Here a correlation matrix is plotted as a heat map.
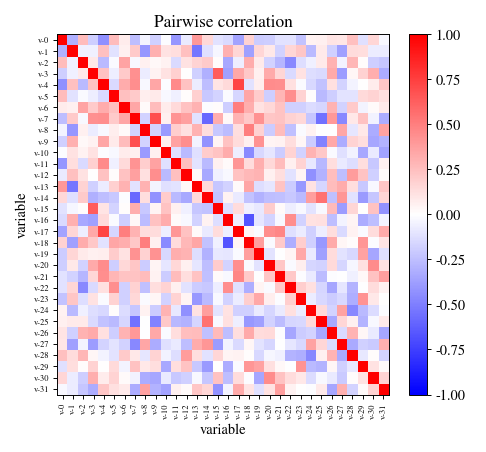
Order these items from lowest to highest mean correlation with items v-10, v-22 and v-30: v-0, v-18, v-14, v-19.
v-18, v-19, v-14, v-0
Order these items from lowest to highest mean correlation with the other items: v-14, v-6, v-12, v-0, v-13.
v-14, v-0, v-13, v-12, v-6
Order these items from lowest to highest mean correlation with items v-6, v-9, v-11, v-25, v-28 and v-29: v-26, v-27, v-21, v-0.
v-27, v-0, v-21, v-26
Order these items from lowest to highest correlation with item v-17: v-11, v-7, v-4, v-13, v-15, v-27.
v-27, v-13, v-15, v-7, v-11, v-4
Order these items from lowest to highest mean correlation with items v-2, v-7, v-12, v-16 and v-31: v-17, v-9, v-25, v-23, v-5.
v-25, v-23, v-5, v-17, v-9
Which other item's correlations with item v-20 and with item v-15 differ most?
v-31
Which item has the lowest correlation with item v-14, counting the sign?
v-7
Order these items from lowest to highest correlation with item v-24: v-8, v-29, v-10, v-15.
v-29, v-15, v-8, v-10
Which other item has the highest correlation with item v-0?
v-13
